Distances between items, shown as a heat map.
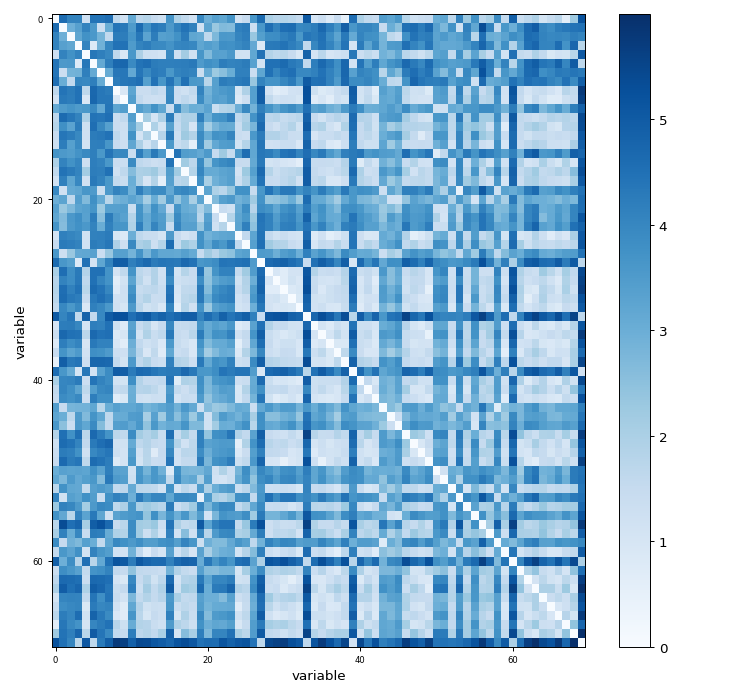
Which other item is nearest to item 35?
49
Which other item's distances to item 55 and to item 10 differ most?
7
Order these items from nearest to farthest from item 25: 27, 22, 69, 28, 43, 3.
28, 43, 22, 3, 27, 69
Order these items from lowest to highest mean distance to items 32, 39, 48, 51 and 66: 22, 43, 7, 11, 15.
11, 43, 22, 15, 7
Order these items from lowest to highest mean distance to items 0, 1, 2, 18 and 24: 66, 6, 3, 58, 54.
66, 54, 58, 6, 3
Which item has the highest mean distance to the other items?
69
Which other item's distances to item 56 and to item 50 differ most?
15
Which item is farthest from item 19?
56
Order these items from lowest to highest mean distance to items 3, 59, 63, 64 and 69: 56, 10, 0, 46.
0, 46, 56, 10
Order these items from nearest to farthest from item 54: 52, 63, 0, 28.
52, 28, 63, 0
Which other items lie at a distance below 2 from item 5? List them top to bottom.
3, 27, 33, 39, 60, 69
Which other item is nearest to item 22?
51
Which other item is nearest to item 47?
24
